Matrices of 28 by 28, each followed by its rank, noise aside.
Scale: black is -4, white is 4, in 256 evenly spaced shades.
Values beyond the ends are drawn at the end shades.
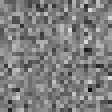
eight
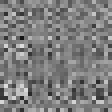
three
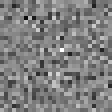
eight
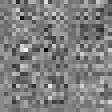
four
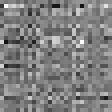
three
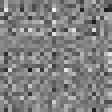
four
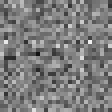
eight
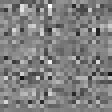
four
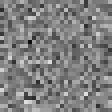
eight
